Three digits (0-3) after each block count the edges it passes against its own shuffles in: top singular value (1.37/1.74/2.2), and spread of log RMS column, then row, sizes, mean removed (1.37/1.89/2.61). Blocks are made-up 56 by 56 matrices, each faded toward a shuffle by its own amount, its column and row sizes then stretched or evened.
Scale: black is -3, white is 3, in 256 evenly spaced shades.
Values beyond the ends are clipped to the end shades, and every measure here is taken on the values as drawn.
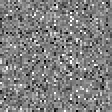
1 2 0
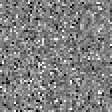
0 2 0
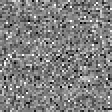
1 0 1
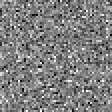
0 0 1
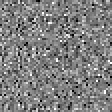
2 0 0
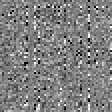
2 3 1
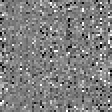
0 3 0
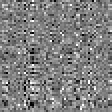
3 2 2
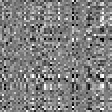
3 3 2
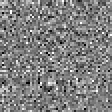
2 1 1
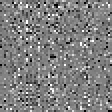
2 2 1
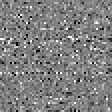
0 0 2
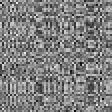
3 1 0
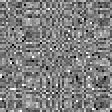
3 0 0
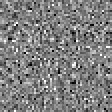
2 0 1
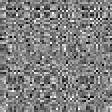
3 0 2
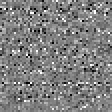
2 1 2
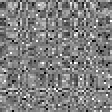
3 0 1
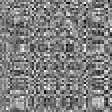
3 3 1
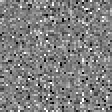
0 1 0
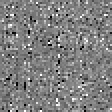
0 2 1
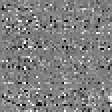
0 2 3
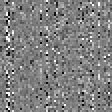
1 3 0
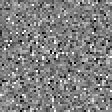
0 0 1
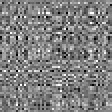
3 1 3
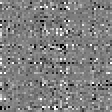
0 2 3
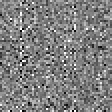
2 2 1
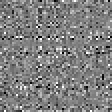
2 2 3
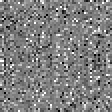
2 1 0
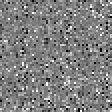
1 2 0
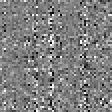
1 3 2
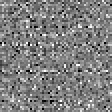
2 1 2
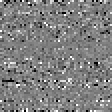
1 0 3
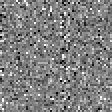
1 2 0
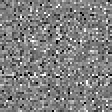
2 1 1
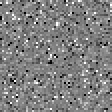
0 0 1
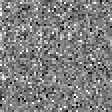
1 0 0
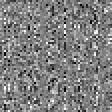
2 3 0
